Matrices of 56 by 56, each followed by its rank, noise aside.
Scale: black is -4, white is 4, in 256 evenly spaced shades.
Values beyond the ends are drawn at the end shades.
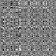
four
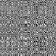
four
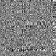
six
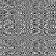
four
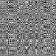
four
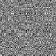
eight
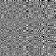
four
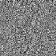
twelve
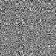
eight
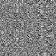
twelve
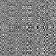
four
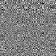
six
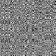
six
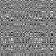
four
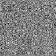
twelve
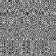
six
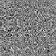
eight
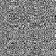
six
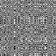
four
